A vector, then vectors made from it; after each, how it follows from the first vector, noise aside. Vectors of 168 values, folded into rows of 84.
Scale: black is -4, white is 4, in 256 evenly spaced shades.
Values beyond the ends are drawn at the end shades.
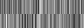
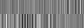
partly zeroed.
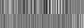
reversed, negated, partly zeroed.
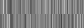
wrapped around, negated, shrunk.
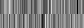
reversed, negated.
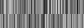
reversed, negated.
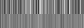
partly zeroed.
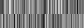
reversed, negated.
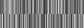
reversed, negated.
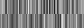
wrapped around.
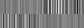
reversed, negated, partly zeroed.
